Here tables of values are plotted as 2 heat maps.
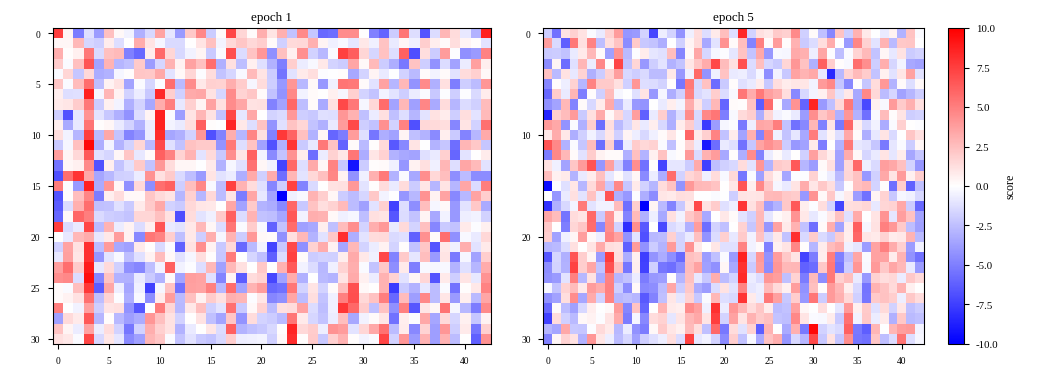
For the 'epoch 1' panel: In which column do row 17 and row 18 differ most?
12
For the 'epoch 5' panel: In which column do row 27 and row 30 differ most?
19
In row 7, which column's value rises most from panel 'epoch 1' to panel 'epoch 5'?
30
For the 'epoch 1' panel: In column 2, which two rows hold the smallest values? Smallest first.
0, 15
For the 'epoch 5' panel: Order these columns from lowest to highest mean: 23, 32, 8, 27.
27, 23, 8, 32
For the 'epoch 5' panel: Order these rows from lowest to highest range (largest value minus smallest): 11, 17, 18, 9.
18, 9, 11, 17
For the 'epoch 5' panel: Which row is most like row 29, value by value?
7
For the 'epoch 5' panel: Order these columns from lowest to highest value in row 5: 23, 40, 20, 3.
20, 23, 40, 3
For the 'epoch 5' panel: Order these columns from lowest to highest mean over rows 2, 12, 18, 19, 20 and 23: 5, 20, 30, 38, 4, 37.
30, 20, 37, 4, 38, 5
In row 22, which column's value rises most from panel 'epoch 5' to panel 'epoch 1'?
29
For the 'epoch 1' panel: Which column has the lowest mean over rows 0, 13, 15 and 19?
4
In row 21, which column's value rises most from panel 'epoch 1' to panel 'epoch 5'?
37
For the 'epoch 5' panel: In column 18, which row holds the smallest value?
11
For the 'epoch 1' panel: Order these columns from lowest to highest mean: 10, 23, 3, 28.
28, 10, 23, 3
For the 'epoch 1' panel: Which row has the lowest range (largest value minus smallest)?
1
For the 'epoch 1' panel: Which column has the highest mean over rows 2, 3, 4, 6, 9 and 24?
3
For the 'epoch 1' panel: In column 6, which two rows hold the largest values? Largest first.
20, 2
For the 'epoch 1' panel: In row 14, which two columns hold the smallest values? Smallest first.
0, 22
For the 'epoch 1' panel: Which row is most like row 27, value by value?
2
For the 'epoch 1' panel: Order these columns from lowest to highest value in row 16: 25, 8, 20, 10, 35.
35, 20, 8, 10, 25
